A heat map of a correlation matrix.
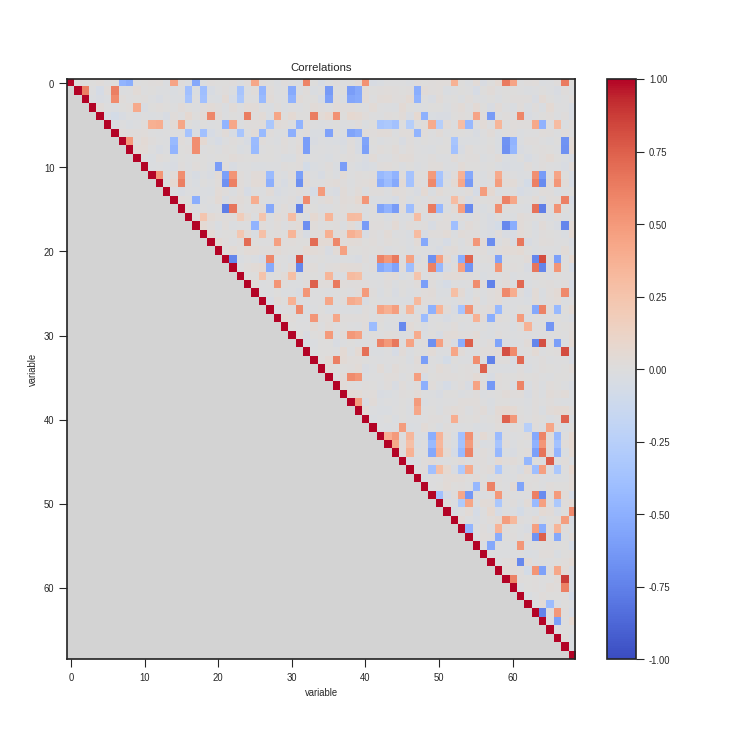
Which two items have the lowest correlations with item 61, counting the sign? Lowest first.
57, 48
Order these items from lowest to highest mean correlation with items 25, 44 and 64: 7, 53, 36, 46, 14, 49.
49, 53, 7, 36, 14, 46
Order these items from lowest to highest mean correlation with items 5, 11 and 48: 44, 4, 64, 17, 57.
64, 44, 4, 17, 57
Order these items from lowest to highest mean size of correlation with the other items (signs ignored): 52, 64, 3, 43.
3, 52, 43, 64
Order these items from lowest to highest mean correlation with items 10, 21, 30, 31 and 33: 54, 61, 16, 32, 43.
32, 16, 61, 43, 54
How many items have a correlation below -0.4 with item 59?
3
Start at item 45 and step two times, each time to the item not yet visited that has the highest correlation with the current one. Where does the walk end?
41
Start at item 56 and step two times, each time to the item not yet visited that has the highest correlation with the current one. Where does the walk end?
13
